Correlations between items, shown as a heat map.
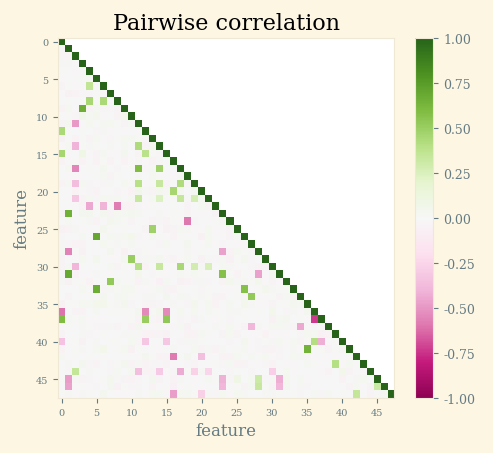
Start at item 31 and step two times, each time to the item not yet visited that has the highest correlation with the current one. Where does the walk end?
23
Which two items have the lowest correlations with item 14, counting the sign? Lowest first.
2, 44
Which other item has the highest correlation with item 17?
11
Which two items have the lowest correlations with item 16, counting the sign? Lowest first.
42, 47
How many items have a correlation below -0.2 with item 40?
4
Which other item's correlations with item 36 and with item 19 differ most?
37
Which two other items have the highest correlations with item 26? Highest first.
5, 33
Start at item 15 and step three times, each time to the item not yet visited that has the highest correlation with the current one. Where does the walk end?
12
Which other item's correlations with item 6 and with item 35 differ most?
41
